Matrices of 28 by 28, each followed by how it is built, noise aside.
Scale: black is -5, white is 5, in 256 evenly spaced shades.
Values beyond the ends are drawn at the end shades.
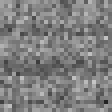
blocks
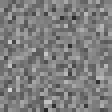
repeating rows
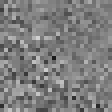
lower triangular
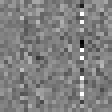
uneven columns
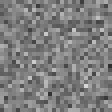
noise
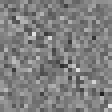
banded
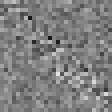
banded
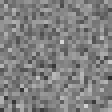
noise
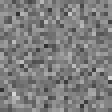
noise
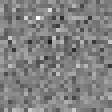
uneven rows
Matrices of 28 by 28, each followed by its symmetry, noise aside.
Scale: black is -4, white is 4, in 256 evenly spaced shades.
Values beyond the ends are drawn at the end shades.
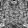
mirrored left to right.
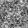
same after a half turn.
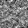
same after a half turn.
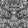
mirrored left to right.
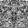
mirrored left to right.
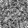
same after a half turn.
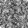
same after a half turn.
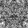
mirrored left to right.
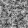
no symmetry.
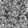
no symmetry.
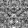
mirrored left to right.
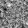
antisymmetric.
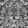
mirrored left to right.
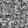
antisymmetric.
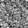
antisymmetric.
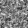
same after a half turn.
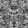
mirrored left to right.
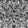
mirrored left to right.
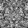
mirrored left to right.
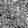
antisymmetric.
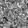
antisymmetric.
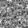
same after a half turn.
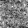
same after a half turn.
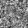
antisymmetric.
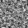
same after a half turn.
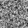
same after a half turn.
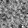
same after a half turn.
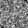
same after a half turn.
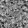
same after a half turn.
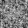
same after a half turn.
